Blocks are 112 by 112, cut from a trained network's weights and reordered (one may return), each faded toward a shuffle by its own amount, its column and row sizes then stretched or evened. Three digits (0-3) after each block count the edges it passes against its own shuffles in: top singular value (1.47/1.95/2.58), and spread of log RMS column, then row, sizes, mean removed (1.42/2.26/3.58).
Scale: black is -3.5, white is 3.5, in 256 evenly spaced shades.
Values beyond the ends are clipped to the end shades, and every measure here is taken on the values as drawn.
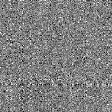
2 1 1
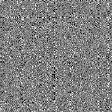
2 2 1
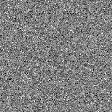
1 0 1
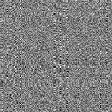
3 2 0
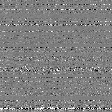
2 0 3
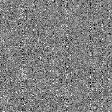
1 2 0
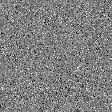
0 0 1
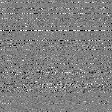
2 0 3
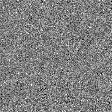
0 1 1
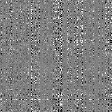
1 3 2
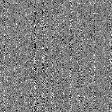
0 3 1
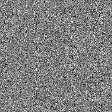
0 2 0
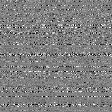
2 0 3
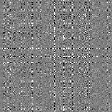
3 3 2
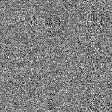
2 1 1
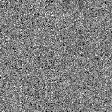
1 1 0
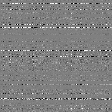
2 1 3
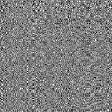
3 2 2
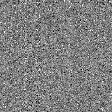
1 1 0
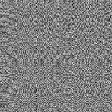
3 2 0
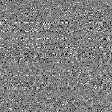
2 0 2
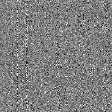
1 2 1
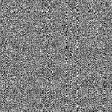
2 2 0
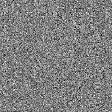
1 1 0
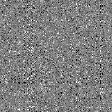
1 2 1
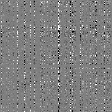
1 3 2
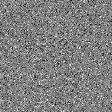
1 0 1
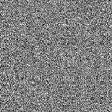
2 1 1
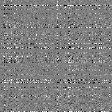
2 2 3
